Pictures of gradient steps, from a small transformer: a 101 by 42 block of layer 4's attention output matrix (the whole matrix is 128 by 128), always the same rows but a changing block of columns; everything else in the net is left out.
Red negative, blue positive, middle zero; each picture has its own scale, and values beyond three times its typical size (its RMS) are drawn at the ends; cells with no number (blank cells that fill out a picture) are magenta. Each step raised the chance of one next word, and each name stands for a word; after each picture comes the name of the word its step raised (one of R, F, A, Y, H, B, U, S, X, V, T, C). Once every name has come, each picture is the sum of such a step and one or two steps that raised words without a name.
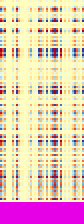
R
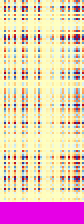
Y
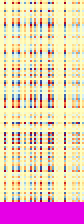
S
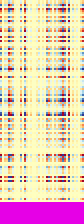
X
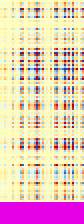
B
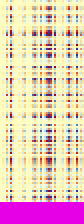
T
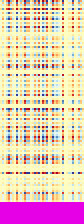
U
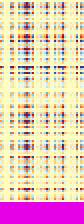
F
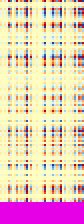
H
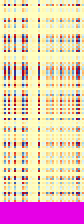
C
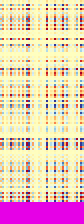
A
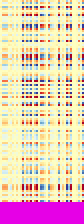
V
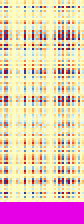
Y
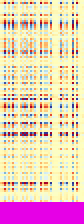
S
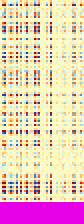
H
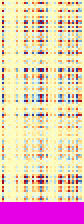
X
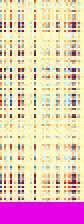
X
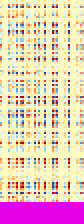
V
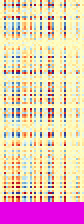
U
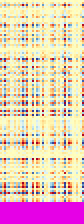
V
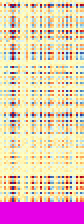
F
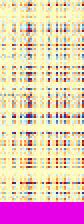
T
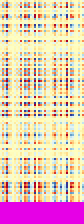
V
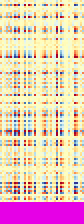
H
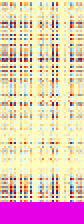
V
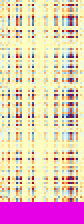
T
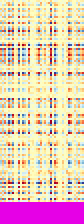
R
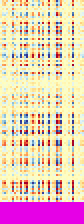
H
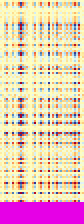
S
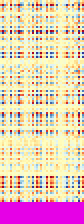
H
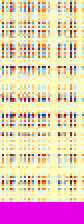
X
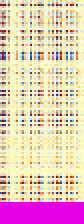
F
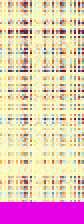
C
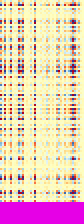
C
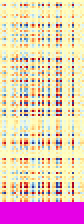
V
